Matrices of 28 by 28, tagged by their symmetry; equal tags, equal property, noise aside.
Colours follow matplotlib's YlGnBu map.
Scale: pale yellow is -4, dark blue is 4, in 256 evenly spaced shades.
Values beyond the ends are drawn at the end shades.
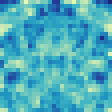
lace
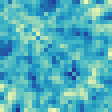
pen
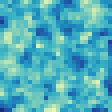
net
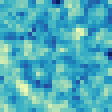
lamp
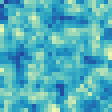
pen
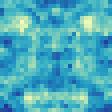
lace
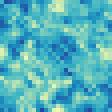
lamp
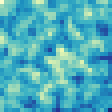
pen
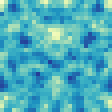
lace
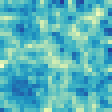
lamp
